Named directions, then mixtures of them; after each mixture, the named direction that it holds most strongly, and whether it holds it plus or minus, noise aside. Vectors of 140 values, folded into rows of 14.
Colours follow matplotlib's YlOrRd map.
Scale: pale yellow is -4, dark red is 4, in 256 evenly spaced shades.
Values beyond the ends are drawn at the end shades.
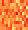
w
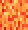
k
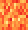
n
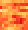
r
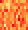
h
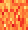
h, plus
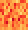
n, minus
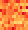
r, minus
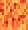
n, minus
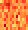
h, minus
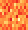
n, plus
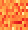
w, plus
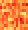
k, minus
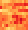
r, plus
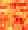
r, plus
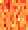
h, minus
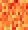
k, minus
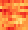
r, minus
